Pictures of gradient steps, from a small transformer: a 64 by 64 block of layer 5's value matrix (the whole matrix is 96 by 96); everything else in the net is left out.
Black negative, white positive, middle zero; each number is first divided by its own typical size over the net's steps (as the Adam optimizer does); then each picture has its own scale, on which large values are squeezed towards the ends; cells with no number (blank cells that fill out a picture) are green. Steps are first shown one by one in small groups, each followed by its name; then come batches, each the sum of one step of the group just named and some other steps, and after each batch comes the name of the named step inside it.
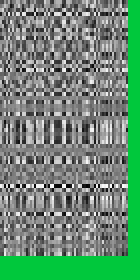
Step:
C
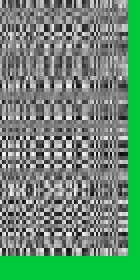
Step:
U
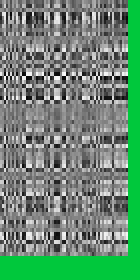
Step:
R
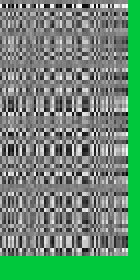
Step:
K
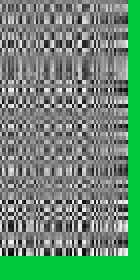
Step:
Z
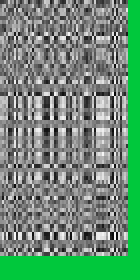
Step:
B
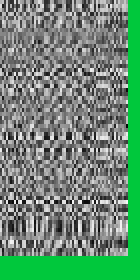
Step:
Z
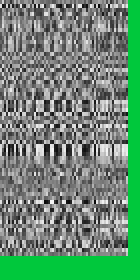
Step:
K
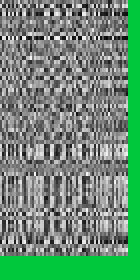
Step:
K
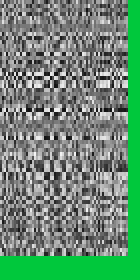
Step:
U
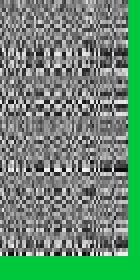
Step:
Z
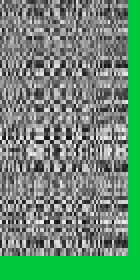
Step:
U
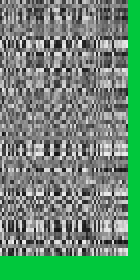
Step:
Z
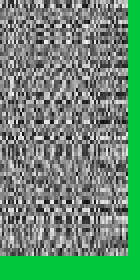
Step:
K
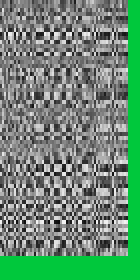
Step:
U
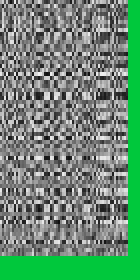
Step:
R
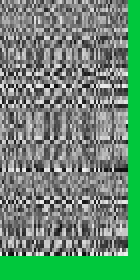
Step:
Z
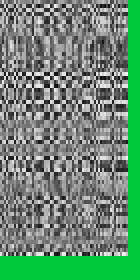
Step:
R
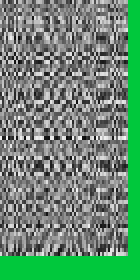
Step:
U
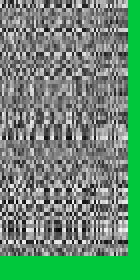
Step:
U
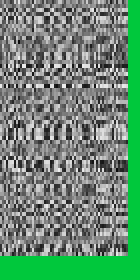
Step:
C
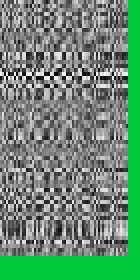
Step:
R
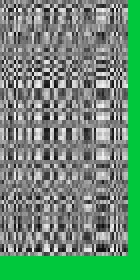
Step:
B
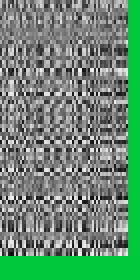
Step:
Z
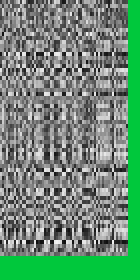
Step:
B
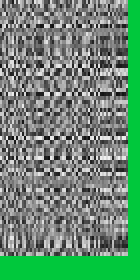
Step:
K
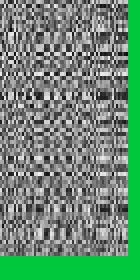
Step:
R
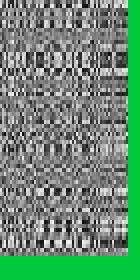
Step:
K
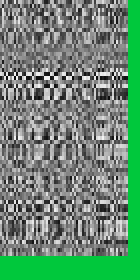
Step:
R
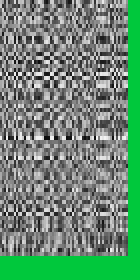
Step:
U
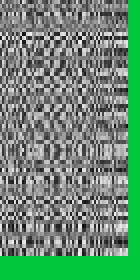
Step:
Z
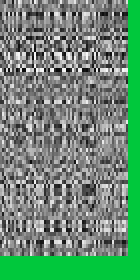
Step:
C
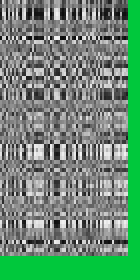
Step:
R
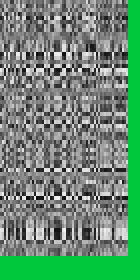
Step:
R
